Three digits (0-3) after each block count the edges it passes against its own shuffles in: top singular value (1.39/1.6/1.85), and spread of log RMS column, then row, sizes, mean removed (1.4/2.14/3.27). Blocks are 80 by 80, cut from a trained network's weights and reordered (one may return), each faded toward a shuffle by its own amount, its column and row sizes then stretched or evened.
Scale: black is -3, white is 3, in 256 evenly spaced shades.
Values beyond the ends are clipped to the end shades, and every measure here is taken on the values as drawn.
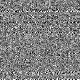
3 0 2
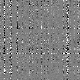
2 3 2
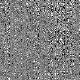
0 3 1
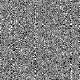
2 2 0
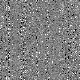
0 2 0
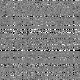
3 1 3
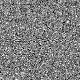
1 0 0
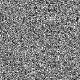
2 1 0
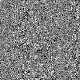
2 1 0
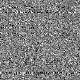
2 0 2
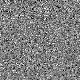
0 0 1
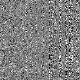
0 3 0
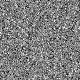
0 0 0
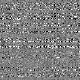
2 1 3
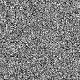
2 0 0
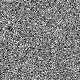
0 0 0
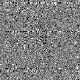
3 1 1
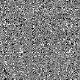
1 2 2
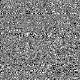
2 1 2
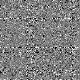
2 2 2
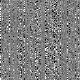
1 3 0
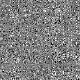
0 2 2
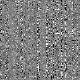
0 3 1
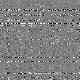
3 1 3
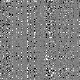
2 3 2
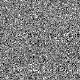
2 1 1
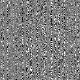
1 3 0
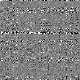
2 2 3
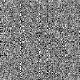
3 2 1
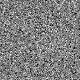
1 1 0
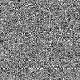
3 0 1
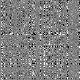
2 3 2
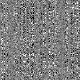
1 3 1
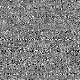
1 0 2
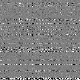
3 1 3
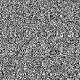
3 0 1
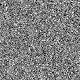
0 0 0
